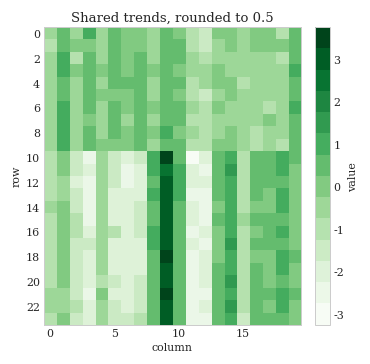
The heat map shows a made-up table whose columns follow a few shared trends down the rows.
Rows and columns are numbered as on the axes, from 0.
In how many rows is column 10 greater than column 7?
15
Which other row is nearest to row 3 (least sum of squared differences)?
6
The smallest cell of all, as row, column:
10, 11
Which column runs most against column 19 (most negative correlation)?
14
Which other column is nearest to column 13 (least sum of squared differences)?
16
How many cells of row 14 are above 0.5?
3
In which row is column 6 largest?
4
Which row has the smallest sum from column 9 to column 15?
5
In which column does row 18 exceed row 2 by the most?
9
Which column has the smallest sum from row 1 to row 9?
12
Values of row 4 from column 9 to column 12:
0.5 0.5 -1 -0.5
